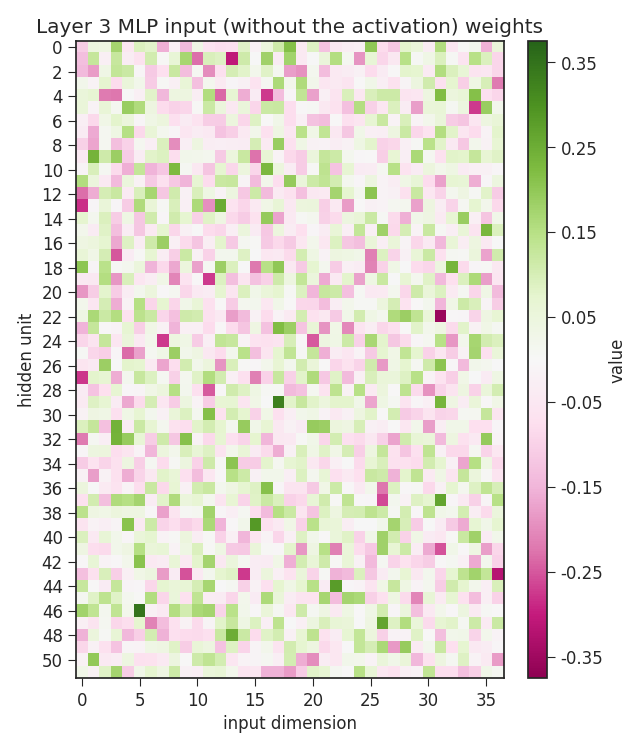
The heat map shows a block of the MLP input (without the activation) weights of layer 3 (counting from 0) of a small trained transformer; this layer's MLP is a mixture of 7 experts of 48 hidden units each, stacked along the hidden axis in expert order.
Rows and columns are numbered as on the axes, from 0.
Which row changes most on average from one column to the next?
1
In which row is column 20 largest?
31
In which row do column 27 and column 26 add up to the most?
47
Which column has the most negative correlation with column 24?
34
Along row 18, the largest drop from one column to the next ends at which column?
33
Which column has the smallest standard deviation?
32
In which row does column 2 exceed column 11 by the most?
19
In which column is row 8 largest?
17
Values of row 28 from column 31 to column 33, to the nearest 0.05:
-0.1 -0.05 0.05
